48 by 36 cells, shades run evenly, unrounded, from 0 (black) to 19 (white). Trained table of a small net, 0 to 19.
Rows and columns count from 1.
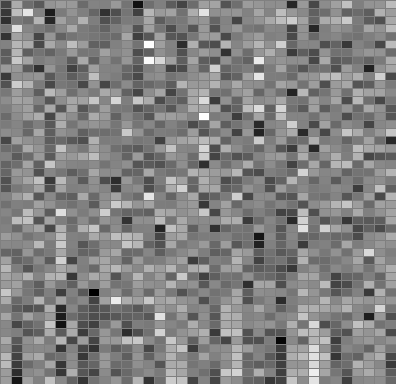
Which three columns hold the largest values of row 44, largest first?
29, 17, 22
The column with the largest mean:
28
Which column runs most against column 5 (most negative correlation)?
4
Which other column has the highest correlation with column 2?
26
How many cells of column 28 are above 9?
35
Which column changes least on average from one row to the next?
25
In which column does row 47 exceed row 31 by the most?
24
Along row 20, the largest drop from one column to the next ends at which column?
20
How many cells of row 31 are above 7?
31
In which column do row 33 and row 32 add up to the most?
6
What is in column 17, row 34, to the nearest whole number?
10
